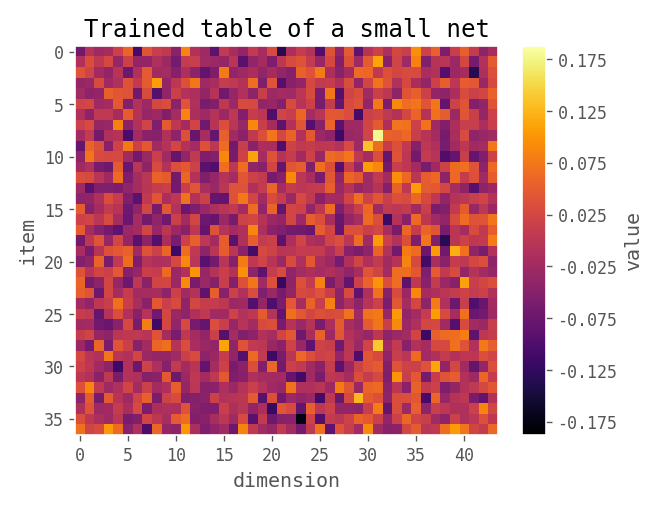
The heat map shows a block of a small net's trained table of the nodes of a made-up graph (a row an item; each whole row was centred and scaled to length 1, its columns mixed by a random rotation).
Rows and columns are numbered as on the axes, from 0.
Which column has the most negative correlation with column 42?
37
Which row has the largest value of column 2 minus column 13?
20
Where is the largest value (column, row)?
31, 8
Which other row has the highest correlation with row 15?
7
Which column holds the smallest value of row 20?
36
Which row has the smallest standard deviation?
32
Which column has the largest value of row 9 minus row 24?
30
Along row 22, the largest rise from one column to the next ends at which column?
40
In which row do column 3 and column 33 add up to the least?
17
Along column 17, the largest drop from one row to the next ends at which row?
29
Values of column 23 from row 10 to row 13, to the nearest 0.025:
-0.025 0.05 0 0
